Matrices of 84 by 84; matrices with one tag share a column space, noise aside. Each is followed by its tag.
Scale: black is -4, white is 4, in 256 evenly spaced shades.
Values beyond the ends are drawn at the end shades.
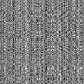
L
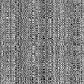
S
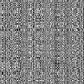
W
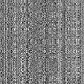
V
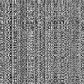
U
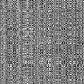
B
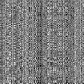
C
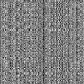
W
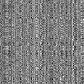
S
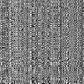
C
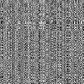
U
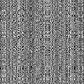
L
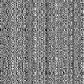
W
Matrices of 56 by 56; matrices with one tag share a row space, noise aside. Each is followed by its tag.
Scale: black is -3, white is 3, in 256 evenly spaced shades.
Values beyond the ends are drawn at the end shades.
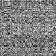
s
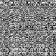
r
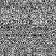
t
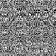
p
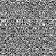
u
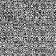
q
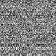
t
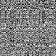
u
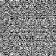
r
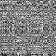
p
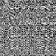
r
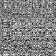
s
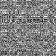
p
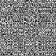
q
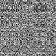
t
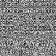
q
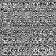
s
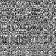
p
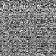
r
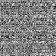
t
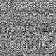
u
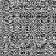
r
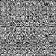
u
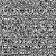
s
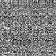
s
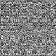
t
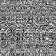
u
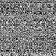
t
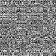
p
